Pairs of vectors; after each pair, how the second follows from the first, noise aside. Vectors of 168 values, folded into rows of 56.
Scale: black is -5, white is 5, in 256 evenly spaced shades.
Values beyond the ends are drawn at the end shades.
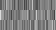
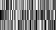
negated, scaled up.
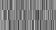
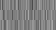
wrapped around, shrunk.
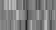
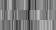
reversed.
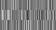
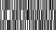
scaled up.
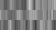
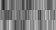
wrapped around, negated.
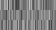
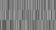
wrapped around, shrunk.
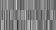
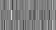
wrapped around, partly zeroed.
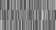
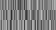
wrapped around, negated.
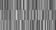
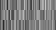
wrapped around, negated.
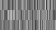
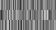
reversed.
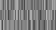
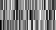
negated, scaled up.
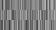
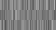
wrapped around, negated, shrunk.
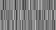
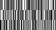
negated, scaled up.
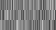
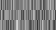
copied.
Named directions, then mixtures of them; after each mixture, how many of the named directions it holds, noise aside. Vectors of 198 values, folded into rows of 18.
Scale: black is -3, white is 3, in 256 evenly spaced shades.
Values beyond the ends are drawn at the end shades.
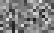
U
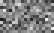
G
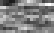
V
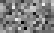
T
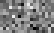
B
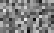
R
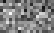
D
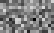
four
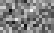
two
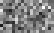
three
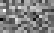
four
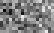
two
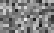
one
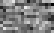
two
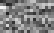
four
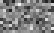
two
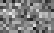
three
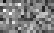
two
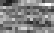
one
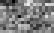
two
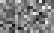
four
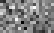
three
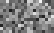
three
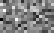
three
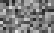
four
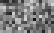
four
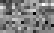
two
